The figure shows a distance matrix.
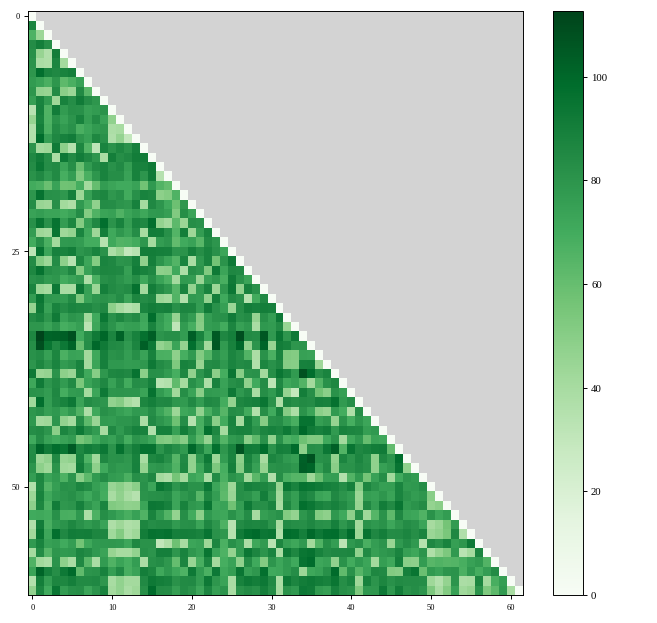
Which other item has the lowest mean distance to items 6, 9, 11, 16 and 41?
12
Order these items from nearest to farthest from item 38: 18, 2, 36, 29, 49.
29, 2, 18, 49, 36
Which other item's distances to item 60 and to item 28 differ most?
55
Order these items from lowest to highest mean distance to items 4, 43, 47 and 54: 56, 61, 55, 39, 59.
61, 55, 56, 39, 59
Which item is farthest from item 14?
35
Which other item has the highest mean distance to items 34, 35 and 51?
1
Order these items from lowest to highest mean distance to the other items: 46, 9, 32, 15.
32, 9, 15, 46
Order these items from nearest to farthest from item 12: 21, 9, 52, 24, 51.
51, 52, 24, 21, 9
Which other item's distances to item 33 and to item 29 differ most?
40
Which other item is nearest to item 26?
5
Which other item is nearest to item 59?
34
